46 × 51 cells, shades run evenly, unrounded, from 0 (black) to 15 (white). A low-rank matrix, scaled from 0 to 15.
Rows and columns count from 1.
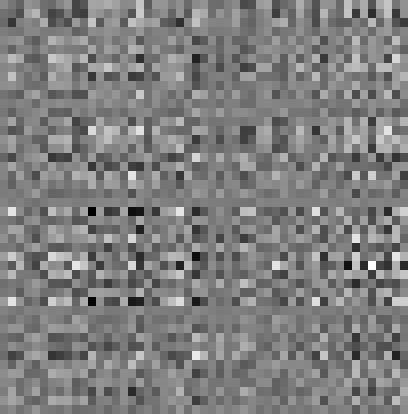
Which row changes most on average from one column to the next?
30
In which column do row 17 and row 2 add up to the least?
47
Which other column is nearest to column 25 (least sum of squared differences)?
41
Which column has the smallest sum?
25
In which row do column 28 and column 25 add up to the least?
29
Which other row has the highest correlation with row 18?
13
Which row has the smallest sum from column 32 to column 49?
32
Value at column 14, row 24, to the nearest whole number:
3
